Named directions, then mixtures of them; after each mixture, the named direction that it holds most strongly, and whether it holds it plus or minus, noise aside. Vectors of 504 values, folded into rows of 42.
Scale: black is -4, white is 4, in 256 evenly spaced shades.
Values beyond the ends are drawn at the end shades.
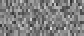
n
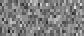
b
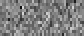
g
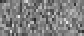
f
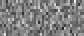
n, plus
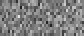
b, plus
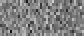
f, minus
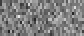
b, plus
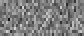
g, plus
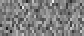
g, plus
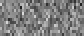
g, plus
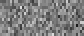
g, minus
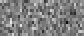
f, minus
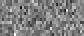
g, plus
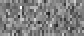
g, minus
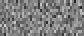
n, minus
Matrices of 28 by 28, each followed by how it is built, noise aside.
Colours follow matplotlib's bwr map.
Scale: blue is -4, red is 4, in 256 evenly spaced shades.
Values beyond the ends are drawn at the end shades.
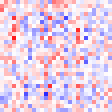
low rank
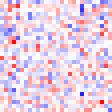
uneven columns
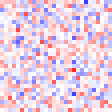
repeating rows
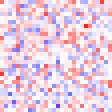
repeating rows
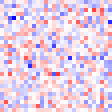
low rank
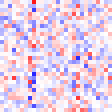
uneven columns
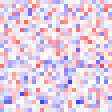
repeating columns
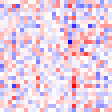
low rank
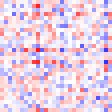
low rank
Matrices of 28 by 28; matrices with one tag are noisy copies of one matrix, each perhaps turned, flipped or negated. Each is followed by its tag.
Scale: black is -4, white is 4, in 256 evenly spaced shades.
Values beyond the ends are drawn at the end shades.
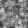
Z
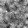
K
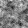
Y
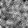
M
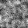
Z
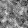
Y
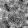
K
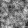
Z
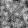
Z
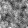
Y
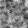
Z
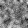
K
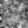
K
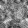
K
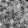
M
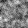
Z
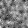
M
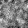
K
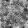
Z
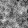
Y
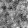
Y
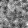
M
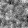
Z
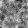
Z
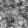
Y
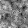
Y
